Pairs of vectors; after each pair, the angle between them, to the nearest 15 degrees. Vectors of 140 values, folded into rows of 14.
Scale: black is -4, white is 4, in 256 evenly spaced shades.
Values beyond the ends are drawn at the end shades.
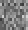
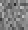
45 degrees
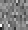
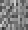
75 degrees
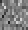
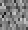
60 degrees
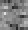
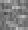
150 degrees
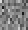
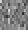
45 degrees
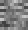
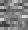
15 degrees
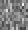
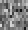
60 degrees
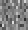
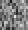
120 degrees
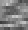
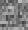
135 degrees
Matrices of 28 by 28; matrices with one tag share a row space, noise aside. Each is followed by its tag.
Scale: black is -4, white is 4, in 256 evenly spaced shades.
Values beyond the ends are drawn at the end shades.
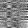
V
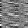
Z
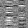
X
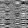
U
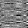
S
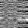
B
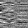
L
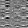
U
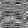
S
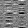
X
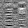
X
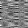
Z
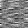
Z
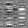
X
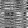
S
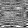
S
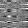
V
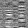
X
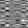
U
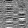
X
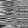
L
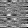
V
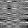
V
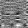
S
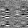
U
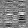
X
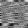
Z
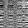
B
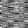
Z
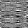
S
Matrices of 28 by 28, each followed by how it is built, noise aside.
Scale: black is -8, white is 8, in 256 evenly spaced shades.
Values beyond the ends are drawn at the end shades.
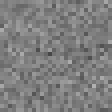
noise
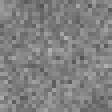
smooth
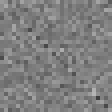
diagonal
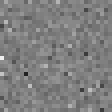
sparse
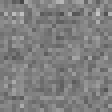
low rank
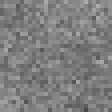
smooth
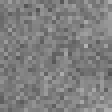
smooth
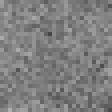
smooth
